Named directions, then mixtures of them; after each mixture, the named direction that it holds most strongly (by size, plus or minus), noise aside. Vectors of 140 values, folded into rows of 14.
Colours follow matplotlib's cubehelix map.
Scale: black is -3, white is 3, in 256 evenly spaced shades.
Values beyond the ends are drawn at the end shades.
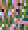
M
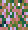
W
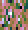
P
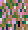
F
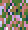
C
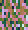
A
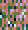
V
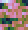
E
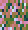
M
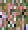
V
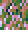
C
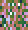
W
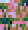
E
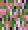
F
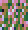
M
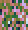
A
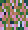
A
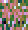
F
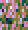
E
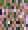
A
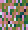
V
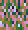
A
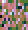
P
